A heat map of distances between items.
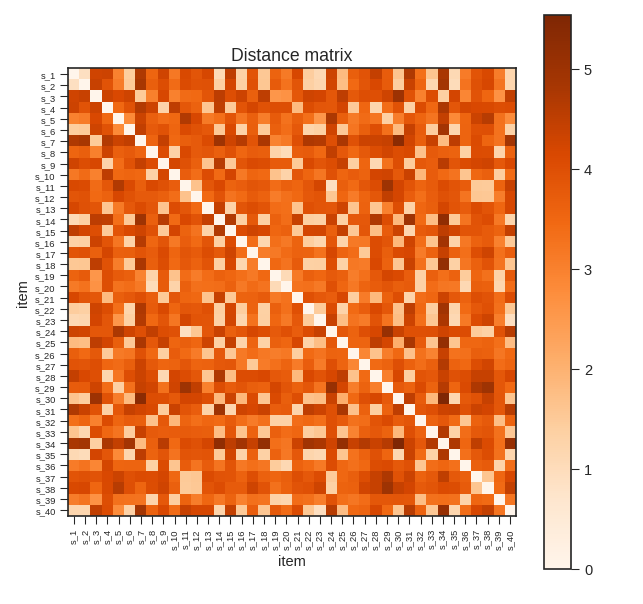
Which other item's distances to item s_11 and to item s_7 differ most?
s_24
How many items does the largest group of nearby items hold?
13
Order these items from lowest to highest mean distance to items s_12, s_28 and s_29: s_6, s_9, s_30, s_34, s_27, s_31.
s_9, s_31, s_27, s_6, s_30, s_34
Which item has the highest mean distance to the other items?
s_34
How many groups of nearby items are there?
7
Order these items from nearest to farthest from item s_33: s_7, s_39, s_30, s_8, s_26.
s_30, s_26, s_39, s_8, s_7
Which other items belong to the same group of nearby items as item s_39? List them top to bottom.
s_8, s_10, s_19, s_20, s_32, s_36
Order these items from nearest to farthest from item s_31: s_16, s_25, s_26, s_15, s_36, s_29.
s_15, s_26, s_29, s_36, s_16, s_25
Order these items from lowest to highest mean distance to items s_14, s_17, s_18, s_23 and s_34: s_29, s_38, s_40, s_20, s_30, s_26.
s_40, s_30, s_20, s_26, s_29, s_38
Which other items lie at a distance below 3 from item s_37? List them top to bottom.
s_11, s_12, s_24, s_38
